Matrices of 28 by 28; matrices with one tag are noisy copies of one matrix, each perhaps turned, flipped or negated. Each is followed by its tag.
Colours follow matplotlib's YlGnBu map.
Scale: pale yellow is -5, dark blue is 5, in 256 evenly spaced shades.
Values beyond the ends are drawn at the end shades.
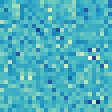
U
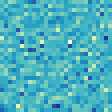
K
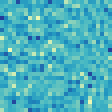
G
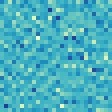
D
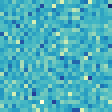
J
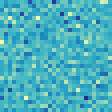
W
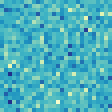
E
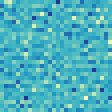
W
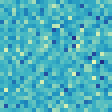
D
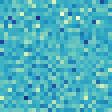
W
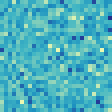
G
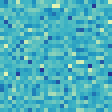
K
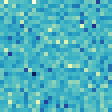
E
